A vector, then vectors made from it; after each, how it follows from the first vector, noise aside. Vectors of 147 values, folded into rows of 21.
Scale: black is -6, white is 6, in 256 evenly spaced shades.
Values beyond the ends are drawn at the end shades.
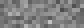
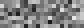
negated, scaled up.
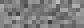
negated.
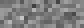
reversed, negated.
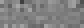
wrapped around, negated, partly zeroed.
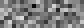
reversed, negated, scaled up.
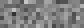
wrapped around, negated.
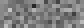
reversed, negated.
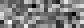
reversed, negated, scaled up.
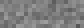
wrapped around, negated, shrunk.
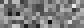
negated, scaled up.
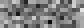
negated, scaled up.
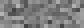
negated.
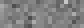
wrapped around, negated, partly zeroed.
